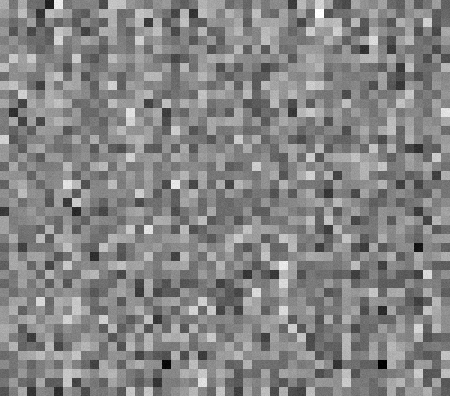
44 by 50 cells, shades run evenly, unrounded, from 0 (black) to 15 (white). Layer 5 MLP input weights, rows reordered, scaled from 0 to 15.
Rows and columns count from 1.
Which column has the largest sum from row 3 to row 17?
16
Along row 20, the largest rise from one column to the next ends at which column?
50
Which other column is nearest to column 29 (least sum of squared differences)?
42
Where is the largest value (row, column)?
2, 36
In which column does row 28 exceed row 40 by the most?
23
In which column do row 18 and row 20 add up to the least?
32
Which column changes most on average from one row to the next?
17
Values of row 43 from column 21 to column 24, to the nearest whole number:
8 7 13 7
